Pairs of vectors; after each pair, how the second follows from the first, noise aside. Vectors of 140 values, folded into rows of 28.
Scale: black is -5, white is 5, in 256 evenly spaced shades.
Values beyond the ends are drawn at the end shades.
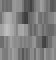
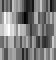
scaled up.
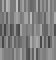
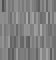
wrapped around, shrunk.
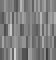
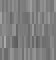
wrapped around, shrunk.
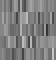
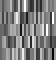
negated, scaled up.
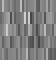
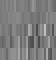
partly zeroed.
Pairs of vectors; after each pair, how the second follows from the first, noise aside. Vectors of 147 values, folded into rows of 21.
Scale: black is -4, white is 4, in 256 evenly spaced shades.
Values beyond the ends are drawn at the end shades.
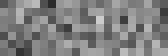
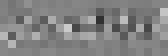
negated, partly zeroed.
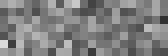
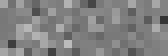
partly zeroed.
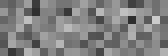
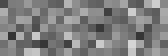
reversed, negated.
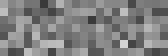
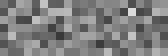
wrapped around.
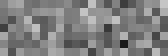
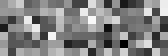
scaled up.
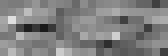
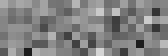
shuffled.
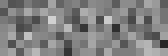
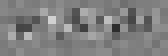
partly zeroed.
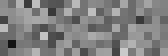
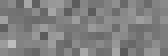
negated, shrunk.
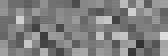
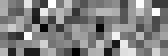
wrapped around, negated, scaled up.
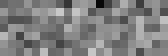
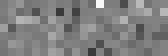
negated, partly zeroed.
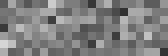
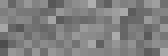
negated, shrunk.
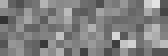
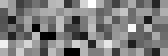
wrapped around, negated, scaled up.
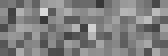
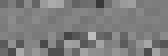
partly zeroed.
